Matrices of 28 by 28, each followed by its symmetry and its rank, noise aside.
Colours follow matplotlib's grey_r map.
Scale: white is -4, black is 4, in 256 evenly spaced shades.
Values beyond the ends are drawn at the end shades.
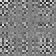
no symmetry, rank two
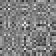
symmetric, rank three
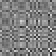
symmetric, rank two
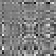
antisymmetric, rank two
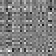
antisymmetric, rank two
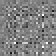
symmetric, rank three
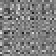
no symmetry, rank three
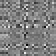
no symmetry, rank three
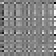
no symmetry, rank one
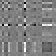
symmetric, rank one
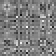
symmetric, rank three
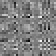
no symmetry, rank three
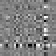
antisymmetric, rank two
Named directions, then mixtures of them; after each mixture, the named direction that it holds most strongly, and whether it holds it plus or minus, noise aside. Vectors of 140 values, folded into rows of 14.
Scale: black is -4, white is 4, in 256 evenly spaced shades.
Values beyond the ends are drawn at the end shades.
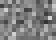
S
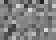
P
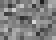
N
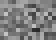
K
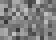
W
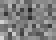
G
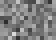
W, plus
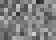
W, minus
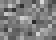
N, minus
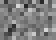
P, plus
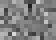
W, plus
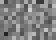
P, plus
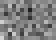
G, plus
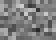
K, plus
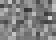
S, plus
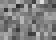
N, minus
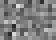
P, plus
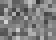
W, minus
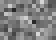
N, minus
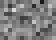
N, plus
